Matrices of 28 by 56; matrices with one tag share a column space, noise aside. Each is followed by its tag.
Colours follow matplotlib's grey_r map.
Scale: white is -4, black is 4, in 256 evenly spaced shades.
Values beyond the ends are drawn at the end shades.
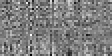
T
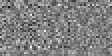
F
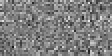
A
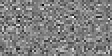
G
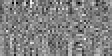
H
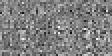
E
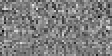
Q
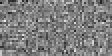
A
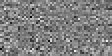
G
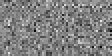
F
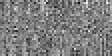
H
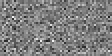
G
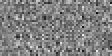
A
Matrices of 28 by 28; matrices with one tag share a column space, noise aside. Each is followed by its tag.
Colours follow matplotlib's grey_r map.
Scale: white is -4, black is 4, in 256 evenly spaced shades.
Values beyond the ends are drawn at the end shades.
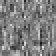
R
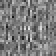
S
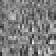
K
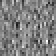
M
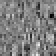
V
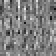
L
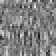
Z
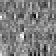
V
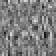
Z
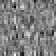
Z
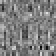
R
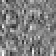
K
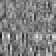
V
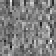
M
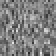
K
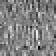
R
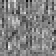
L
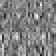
V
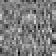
K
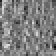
L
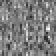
S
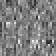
M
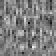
L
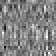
R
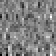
V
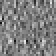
M
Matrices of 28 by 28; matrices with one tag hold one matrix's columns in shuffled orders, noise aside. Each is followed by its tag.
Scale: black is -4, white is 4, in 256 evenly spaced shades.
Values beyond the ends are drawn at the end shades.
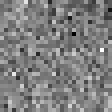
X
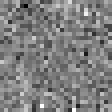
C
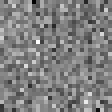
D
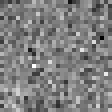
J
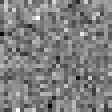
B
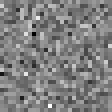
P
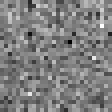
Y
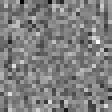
D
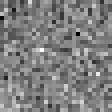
X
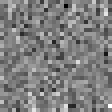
C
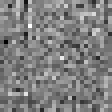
Y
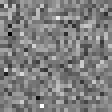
P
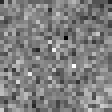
J
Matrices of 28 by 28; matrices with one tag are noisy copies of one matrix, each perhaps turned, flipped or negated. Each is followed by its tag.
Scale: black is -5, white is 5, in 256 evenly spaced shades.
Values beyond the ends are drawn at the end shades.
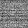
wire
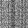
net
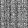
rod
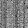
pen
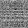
wire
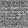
wire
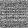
wire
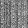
rod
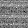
pen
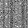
pen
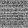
wire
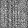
wire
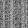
pen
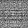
wire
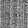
rod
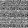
rod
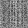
wire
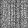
wire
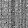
net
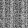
pen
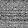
wire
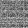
rod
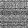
net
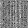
wire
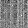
rod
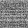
wire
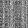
pen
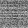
wire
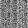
rod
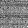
pen
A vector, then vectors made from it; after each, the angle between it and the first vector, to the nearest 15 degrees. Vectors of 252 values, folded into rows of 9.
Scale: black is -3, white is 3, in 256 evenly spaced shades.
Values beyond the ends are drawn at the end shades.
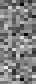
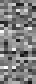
75 degrees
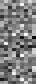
150 degrees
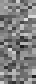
135 degrees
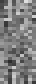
105 degrees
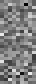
120 degrees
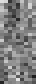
105 degrees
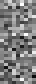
165 degrees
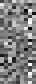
105 degrees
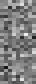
150 degrees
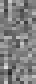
90 degrees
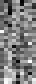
90 degrees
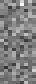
150 degrees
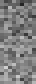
30 degrees
